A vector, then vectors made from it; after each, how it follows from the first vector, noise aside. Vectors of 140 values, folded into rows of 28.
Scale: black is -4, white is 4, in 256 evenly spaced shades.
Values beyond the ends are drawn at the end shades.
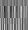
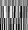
negated, scaled up.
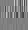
reversed, partly zeroed.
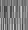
copied.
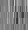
reversed, partly zeroed.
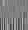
negated, partly zeroed.
